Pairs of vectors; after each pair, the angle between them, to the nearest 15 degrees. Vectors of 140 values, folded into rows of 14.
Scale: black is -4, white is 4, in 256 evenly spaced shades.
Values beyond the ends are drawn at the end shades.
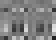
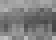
120 degrees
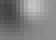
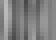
105 degrees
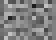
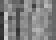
60 degrees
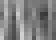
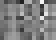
120 degrees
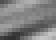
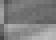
75 degrees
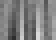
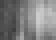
60 degrees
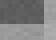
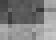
15 degrees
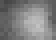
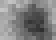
165 degrees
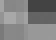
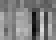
75 degrees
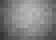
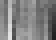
90 degrees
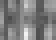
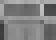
105 degrees
